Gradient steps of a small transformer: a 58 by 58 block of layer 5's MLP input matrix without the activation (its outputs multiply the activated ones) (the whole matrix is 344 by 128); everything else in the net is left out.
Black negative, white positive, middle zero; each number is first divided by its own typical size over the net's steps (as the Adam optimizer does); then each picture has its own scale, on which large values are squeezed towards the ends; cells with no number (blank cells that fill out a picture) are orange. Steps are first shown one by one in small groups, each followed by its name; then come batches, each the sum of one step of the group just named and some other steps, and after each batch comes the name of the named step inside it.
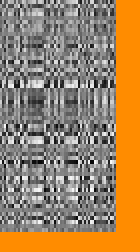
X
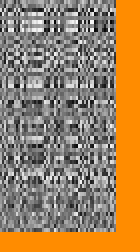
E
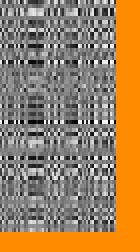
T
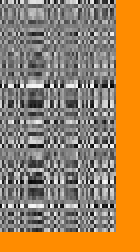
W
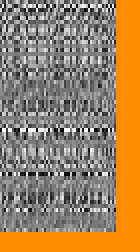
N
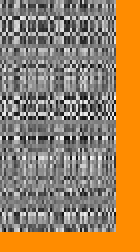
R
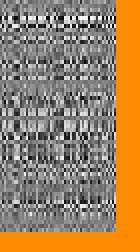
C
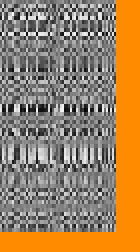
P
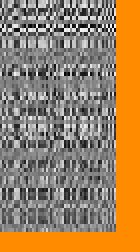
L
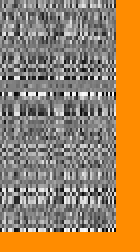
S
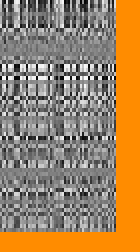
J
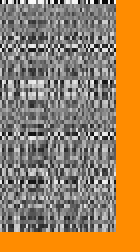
W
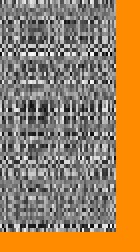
R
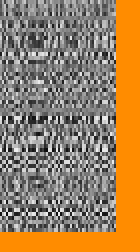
T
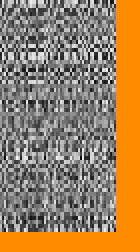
N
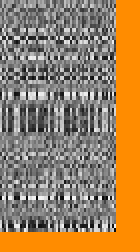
S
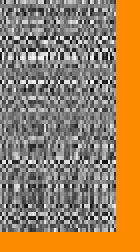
E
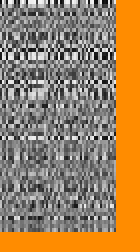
L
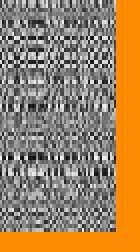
J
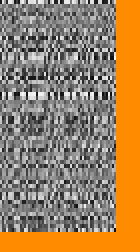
S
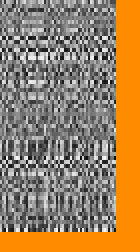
E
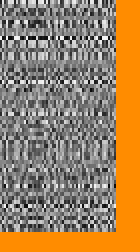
N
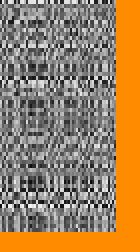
W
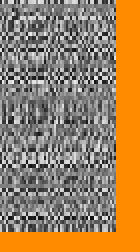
P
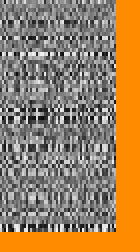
R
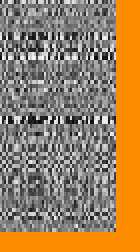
T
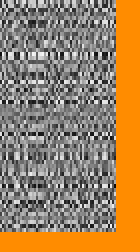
C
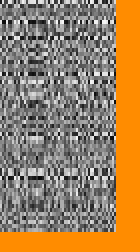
R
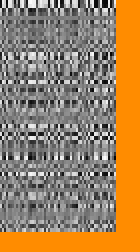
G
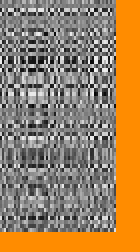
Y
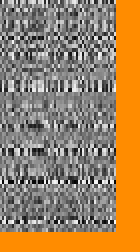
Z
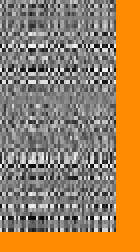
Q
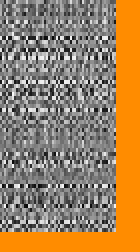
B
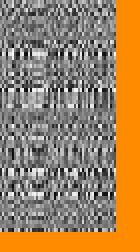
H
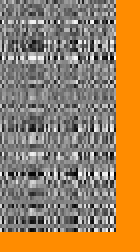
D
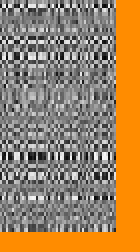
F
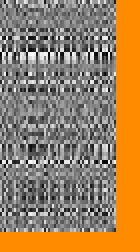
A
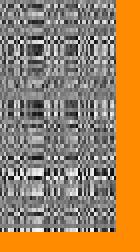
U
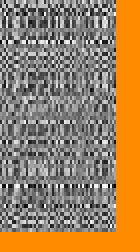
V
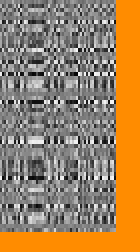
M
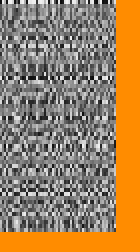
G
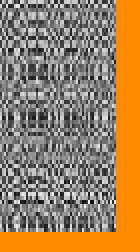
U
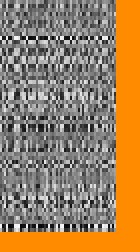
B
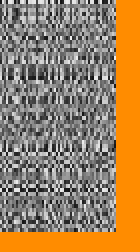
D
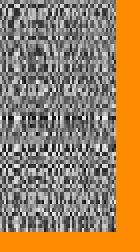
U
